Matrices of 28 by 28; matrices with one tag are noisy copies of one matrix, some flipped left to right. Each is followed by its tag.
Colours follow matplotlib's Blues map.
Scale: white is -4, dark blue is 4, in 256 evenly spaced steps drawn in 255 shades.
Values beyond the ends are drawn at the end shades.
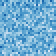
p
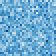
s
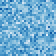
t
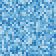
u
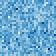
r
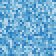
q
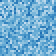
q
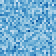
s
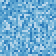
r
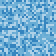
t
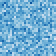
p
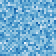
s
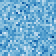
q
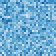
p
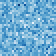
t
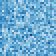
p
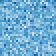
p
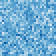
q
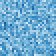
u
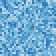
r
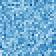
t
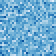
u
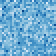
t
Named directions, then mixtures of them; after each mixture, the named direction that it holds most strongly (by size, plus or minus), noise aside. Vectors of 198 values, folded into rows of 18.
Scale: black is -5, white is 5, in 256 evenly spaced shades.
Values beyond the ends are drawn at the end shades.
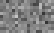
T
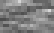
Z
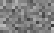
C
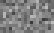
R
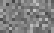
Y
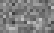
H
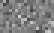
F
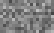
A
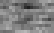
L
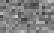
T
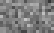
T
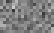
C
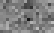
L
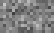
H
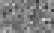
R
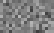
F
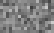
R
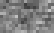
L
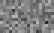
T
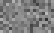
Y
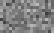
Y
